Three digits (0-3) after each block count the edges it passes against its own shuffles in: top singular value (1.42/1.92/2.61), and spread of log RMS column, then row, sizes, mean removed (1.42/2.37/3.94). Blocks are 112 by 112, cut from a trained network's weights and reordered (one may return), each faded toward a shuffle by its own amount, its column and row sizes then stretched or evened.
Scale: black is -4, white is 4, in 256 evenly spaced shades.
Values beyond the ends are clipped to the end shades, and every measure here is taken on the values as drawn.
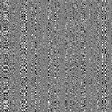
3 3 1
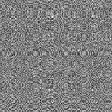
3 1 1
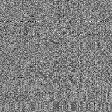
2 0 1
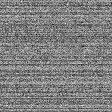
3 0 1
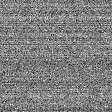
2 0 0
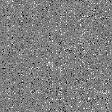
0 2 1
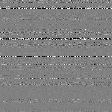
2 0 3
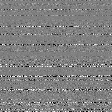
1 0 3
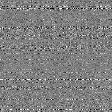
1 0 3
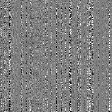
2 3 1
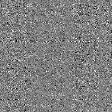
0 2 2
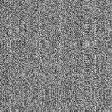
2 1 0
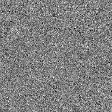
0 1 1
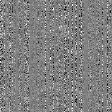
0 3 0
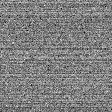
2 0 0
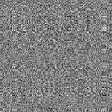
3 0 2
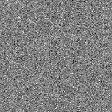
2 1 0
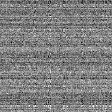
3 2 1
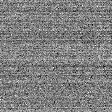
2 1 0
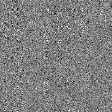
0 2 1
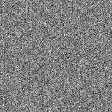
1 0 0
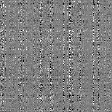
1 3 1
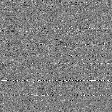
1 0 2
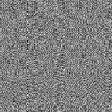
3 1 1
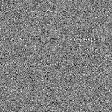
2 0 1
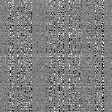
2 3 0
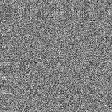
2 0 0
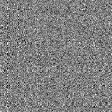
2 1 1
